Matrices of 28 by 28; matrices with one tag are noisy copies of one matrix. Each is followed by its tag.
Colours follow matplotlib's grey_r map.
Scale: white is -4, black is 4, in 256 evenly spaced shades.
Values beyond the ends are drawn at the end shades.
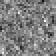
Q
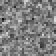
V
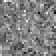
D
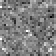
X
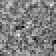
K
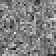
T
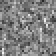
Q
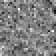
D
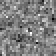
Q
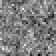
X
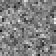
V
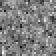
Q
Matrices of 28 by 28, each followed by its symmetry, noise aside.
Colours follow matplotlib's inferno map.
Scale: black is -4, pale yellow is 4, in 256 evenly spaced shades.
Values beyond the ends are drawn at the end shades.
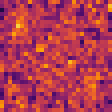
same after a half turn.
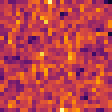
same after a half turn.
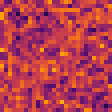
symmetric.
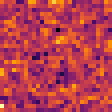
no symmetry.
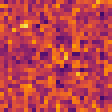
mirrored top to bottom.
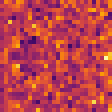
mirrored top to bottom.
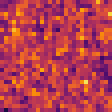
no symmetry.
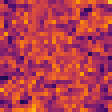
same after a half turn.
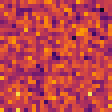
symmetric across the other diagonal.
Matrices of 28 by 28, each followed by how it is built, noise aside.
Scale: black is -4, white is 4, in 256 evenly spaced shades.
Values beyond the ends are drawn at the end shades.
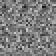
repeating columns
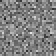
repeating columns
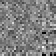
low rank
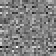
low rank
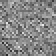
Toeplitz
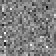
uneven columns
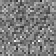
repeating columns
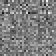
low rank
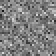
Toeplitz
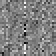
uneven columns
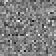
uneven rows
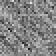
Toeplitz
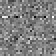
uneven rows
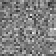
low rank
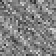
Toeplitz
